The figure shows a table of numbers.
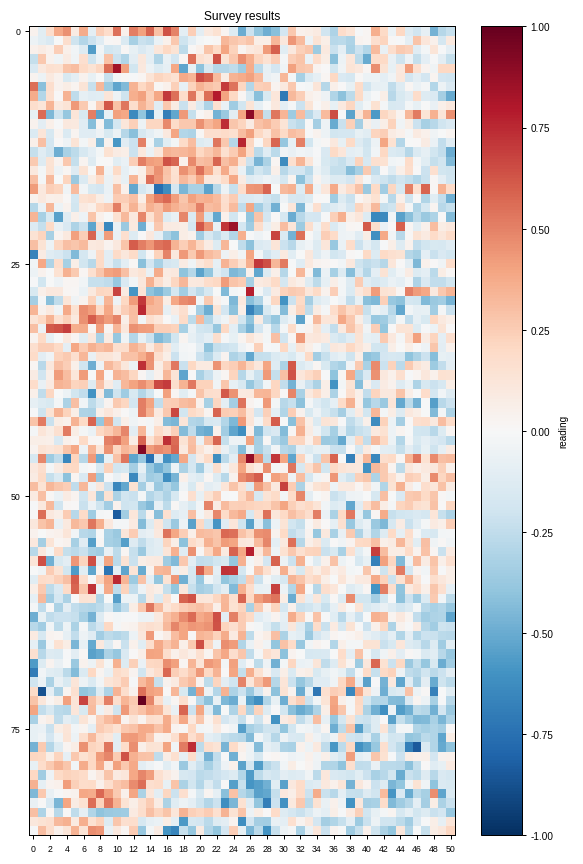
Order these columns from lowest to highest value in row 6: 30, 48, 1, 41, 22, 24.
1, 48, 41, 30, 22, 24
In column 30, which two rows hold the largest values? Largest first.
49, 25
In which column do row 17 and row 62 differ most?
15
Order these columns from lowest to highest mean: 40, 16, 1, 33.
40, 33, 1, 16
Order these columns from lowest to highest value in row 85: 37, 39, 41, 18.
18, 39, 37, 41
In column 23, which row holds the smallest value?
83
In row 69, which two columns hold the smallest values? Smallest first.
0, 5
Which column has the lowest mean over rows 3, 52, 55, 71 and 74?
7
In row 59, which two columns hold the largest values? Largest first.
10, 5
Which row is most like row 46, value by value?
9
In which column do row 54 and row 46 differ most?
16
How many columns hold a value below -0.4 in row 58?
5
